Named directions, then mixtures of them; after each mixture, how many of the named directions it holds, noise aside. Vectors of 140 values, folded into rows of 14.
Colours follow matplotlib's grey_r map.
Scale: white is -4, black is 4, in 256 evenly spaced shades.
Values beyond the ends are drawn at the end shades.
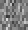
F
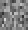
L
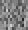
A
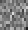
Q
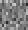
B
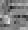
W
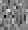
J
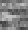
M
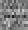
four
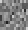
two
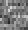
one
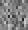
two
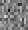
two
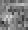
four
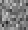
two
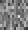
three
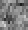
four
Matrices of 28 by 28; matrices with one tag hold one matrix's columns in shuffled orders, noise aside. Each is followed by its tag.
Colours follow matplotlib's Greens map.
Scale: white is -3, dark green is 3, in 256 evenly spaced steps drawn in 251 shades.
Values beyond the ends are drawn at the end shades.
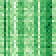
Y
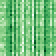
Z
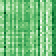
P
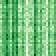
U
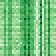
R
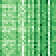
U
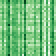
U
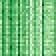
R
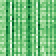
Y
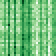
U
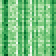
U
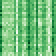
Z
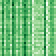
R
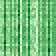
Z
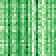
U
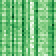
Y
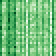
P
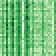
Y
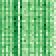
Y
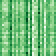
P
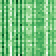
U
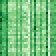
P
